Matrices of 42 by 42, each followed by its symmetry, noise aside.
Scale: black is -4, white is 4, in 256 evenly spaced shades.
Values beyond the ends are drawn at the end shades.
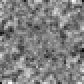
same after a half turn.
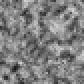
symmetric across the other diagonal.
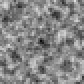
symmetric.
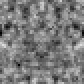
mirrored left to right.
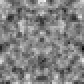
mirrored left to right.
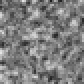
no symmetry.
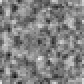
mirrored top to bottom.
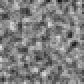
antisymmetric.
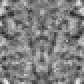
mirrored left to right.
